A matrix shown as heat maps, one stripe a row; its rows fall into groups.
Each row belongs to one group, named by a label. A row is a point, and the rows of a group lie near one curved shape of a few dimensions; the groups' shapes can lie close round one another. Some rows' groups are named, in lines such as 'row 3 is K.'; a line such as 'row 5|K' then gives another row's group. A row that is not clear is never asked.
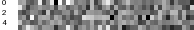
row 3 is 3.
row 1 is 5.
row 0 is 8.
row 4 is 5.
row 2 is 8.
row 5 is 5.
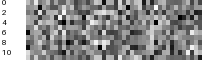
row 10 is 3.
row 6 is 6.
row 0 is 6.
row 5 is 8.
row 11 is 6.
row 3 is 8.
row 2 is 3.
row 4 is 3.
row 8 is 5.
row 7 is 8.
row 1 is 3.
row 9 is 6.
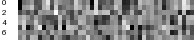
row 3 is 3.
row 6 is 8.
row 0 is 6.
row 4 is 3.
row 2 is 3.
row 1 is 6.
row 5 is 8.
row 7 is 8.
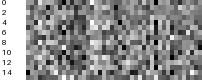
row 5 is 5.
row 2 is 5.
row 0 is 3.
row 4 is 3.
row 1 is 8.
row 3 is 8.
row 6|3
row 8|3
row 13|3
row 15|3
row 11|5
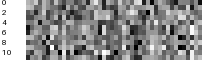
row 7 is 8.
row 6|6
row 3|8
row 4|3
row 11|6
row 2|8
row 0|6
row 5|6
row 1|3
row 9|8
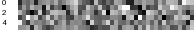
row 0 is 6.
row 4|5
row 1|8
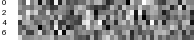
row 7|5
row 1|3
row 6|8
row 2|6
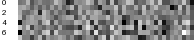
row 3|5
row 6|6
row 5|6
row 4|6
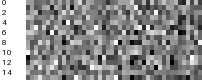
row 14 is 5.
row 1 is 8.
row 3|8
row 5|6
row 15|5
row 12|6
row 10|6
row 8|5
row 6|8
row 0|8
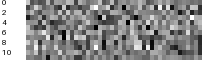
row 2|8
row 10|8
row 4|3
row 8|6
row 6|3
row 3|6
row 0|5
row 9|6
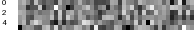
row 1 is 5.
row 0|3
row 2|8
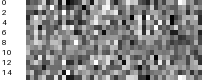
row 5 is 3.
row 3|6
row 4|5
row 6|6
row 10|5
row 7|8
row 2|3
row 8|5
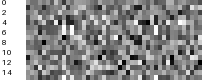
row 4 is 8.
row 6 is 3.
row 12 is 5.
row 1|6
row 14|3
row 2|8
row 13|3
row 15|3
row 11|6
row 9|8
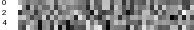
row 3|8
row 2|6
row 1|5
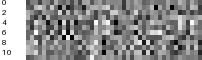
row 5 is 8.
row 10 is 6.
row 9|8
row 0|8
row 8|6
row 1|5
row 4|8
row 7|8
